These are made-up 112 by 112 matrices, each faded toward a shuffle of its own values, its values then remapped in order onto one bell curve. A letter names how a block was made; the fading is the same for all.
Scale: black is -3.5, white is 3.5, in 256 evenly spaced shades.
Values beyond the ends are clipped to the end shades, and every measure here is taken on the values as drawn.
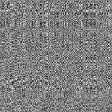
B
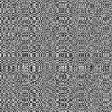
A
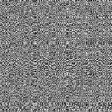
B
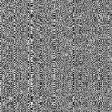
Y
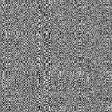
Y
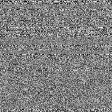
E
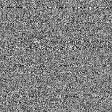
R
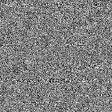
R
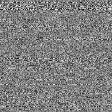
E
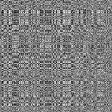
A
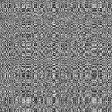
A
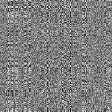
Y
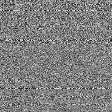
E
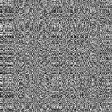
B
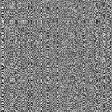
Y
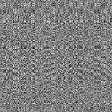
B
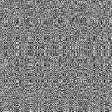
B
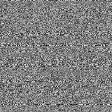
E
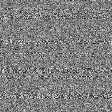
E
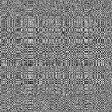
A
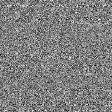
R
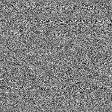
R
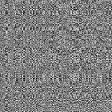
B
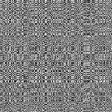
A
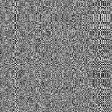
Y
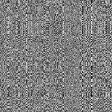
Y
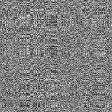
B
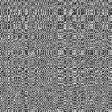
A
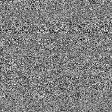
R
